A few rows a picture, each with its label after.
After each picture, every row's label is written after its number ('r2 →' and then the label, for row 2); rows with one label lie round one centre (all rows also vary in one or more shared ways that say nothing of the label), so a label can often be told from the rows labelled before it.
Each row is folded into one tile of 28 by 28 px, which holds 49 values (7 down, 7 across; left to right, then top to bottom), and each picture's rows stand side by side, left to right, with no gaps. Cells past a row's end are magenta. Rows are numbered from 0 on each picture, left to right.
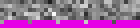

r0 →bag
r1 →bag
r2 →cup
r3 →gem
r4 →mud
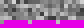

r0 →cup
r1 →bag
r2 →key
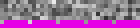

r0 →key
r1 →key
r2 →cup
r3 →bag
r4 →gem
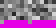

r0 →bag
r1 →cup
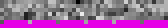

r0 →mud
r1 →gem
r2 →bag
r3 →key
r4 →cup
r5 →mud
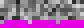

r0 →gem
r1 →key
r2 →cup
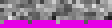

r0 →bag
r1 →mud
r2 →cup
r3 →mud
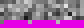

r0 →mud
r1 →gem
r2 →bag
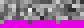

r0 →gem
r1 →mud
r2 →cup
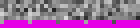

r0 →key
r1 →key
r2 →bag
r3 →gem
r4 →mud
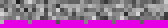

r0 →key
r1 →gem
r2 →mud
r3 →bag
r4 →bag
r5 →mud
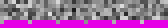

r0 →cup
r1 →gem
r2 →gem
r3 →bag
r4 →bag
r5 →key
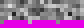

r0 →bag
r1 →cup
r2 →bag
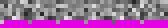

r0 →key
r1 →bag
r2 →bag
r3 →bag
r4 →bag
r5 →gem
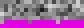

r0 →key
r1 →cup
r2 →cup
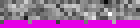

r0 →mud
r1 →cup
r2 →mud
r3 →bag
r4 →key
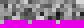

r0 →key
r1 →bag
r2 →gem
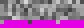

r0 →key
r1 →mud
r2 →cup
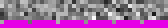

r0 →gem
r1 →mud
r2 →key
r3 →bag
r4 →cup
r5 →bag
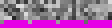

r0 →cup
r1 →cup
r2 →gem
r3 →mud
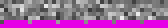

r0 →mud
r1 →cup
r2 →gem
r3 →cup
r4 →bag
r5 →bag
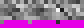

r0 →cup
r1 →cup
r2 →mud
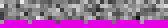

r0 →gem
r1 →bag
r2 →mud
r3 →cup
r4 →mud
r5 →cup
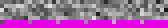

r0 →mud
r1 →cup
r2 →cup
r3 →bag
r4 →key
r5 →key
